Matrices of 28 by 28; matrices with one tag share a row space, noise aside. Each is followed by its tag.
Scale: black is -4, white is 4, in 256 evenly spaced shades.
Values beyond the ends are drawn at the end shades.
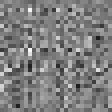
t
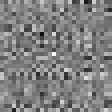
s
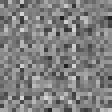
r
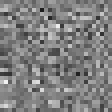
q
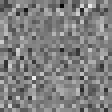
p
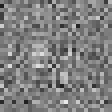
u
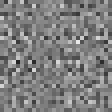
p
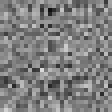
q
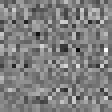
u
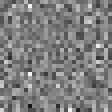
t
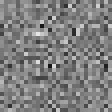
u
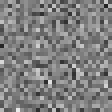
u
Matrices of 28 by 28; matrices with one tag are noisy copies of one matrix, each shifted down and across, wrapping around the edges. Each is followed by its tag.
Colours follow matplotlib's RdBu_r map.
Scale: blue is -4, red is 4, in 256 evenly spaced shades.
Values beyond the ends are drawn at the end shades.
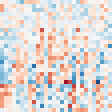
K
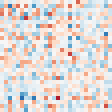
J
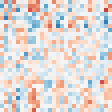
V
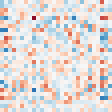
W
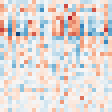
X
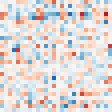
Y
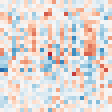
V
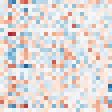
W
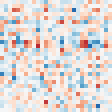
Y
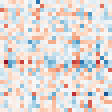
Y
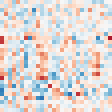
V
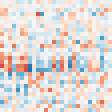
X
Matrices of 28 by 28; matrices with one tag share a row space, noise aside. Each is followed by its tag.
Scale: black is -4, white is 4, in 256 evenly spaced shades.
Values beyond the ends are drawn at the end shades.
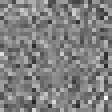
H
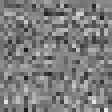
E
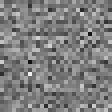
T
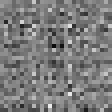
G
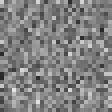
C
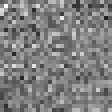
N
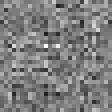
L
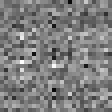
G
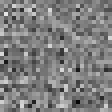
N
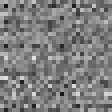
N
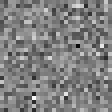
H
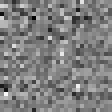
N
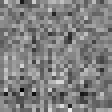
G
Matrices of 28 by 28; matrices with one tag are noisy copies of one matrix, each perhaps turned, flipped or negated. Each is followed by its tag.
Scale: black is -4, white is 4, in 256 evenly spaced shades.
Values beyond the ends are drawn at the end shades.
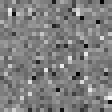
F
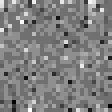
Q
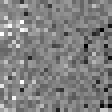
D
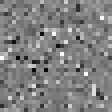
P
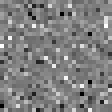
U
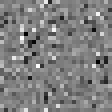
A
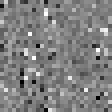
A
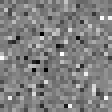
P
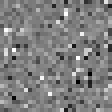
A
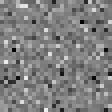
U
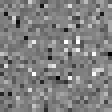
P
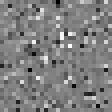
P
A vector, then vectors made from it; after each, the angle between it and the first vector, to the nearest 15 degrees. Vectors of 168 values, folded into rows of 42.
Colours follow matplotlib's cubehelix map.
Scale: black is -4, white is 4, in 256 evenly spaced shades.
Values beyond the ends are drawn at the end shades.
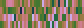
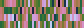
30 degrees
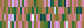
45 degrees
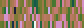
75 degrees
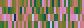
30 degrees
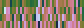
105 degrees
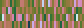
75 degrees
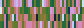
75 degrees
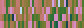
150 degrees
